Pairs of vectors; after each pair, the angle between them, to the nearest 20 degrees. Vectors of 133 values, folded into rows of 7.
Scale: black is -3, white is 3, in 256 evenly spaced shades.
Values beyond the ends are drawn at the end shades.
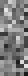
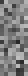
100 degrees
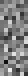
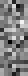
80 degrees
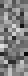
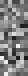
60 degrees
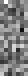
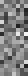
100 degrees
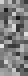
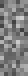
120 degrees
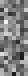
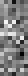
60 degrees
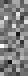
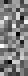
20 degrees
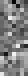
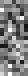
80 degrees
